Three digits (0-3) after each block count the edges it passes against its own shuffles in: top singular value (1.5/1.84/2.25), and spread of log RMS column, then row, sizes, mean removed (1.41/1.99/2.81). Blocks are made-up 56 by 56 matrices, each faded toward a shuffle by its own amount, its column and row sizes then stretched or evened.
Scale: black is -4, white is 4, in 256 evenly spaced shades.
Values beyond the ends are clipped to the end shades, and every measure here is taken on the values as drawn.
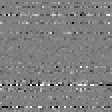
2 0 3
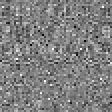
2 0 1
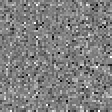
1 1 1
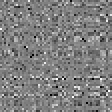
3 0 2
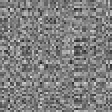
3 2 1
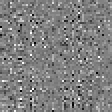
2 2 1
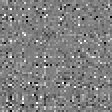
2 1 2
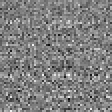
2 1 2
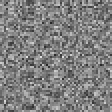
2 0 1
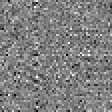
2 1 1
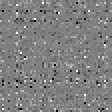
0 2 2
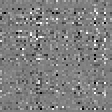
1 2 3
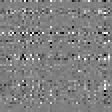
3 2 3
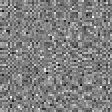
3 0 0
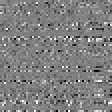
2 0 3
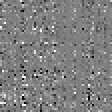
0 3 2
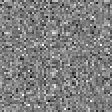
2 0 0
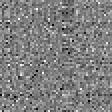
2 0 0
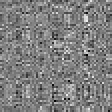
3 2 0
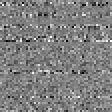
0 0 3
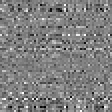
3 0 3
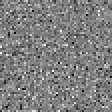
0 0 0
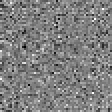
2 1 0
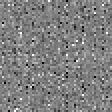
0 2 0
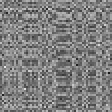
3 0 2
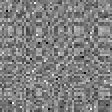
3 0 0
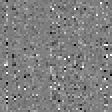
0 2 1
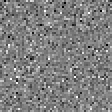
0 0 0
